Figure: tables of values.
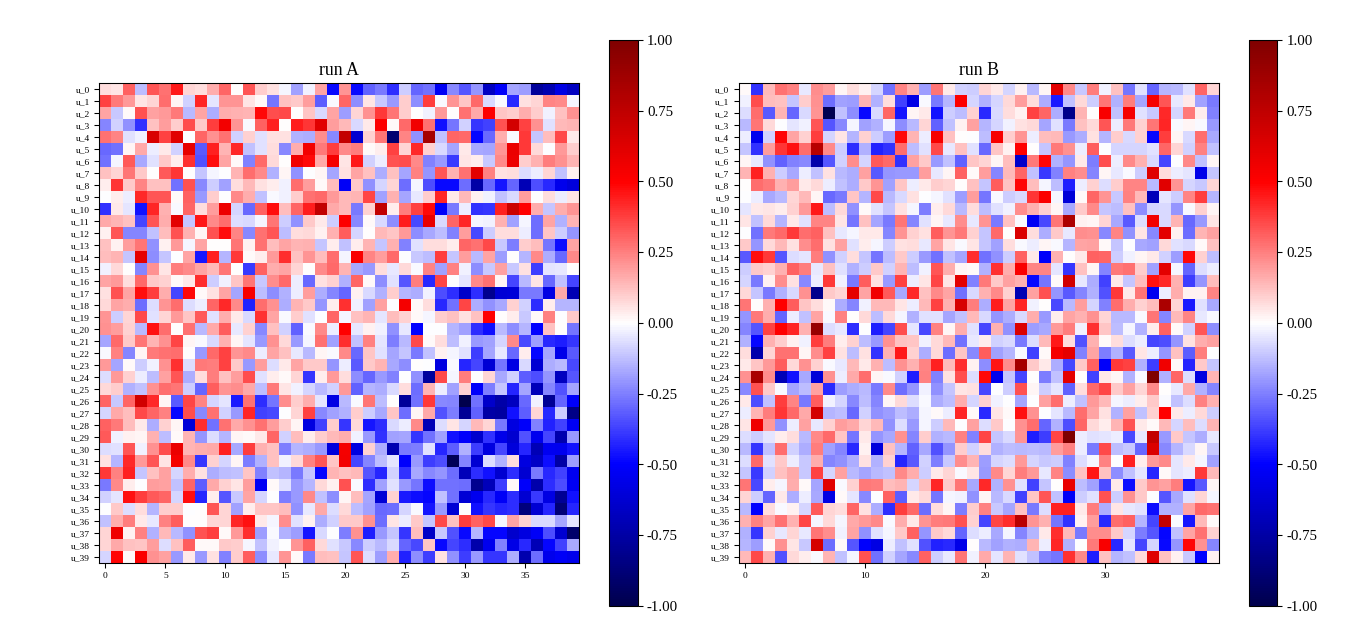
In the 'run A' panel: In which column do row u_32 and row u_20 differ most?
18
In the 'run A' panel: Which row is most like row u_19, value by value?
u_2
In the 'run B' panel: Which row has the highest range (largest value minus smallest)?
u_24
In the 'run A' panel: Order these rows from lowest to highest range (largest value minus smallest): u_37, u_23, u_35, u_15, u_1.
u_15, u_1, u_23, u_35, u_37
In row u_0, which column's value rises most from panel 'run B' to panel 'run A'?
12
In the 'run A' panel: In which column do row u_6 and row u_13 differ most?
34
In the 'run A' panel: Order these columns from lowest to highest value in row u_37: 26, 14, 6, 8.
6, 14, 26, 8
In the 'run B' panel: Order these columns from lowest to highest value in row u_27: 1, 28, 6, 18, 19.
19, 1, 28, 18, 6
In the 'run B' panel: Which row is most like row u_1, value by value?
u_31
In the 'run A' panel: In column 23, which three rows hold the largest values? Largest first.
u_10, u_3, u_2
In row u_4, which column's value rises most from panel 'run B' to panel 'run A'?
27
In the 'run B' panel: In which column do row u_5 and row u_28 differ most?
1
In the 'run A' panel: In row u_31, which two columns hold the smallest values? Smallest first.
29, 38
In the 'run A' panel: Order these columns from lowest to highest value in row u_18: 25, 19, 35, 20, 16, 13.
35, 19, 16, 13, 20, 25
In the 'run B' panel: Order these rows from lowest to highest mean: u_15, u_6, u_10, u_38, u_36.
u_38, u_6, u_10, u_15, u_36
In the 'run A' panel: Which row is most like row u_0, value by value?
u_30
